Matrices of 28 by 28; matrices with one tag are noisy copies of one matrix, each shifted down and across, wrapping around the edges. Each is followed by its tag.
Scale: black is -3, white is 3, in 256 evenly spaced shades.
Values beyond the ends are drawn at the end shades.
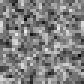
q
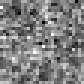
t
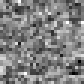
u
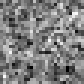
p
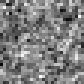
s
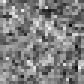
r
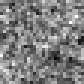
t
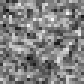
t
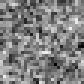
t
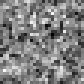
s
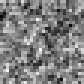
s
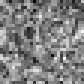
p
